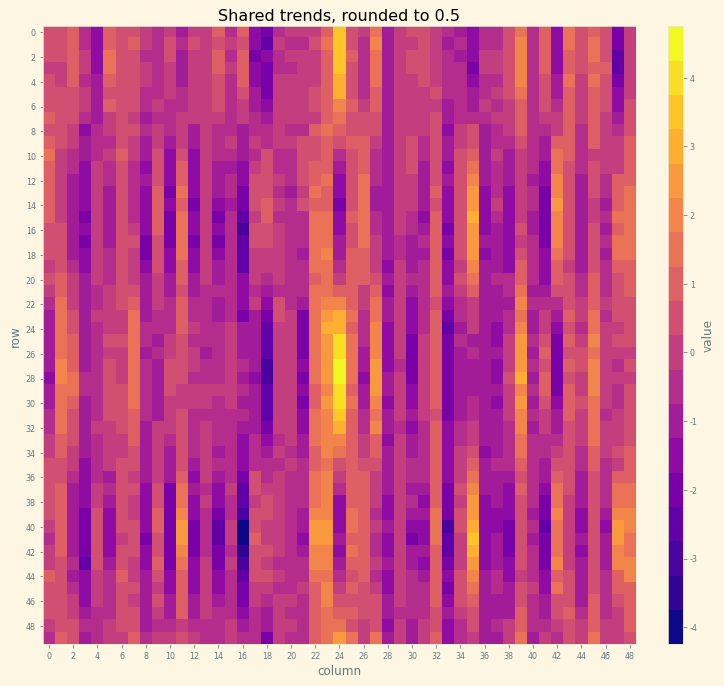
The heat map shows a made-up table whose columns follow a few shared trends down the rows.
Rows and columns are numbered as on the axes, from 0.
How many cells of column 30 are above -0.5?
15
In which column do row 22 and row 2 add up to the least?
18
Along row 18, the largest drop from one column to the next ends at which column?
36
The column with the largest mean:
23
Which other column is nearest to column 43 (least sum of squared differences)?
6
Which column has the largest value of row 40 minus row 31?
35
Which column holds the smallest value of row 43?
16
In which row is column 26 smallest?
28
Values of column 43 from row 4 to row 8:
1.5 1 1 1 1
